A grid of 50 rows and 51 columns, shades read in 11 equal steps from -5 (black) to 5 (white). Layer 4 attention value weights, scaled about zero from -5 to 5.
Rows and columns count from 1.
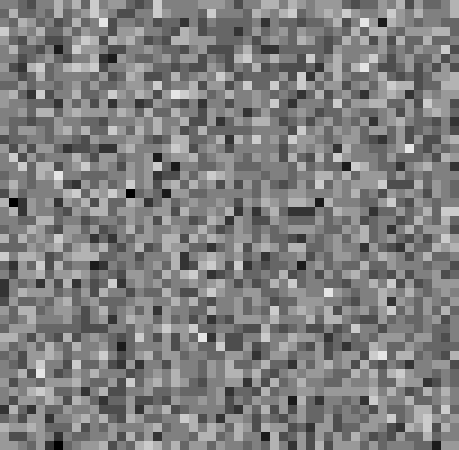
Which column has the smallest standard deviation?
32
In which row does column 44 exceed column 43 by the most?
3
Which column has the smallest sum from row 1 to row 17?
26
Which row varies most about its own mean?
8
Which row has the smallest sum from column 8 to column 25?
12
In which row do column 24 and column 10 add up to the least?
36
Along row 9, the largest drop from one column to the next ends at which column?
35
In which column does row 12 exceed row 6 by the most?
31
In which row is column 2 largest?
18
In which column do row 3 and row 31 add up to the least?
43
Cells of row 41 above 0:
16
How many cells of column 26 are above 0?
13
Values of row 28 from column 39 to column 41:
0 0 -3
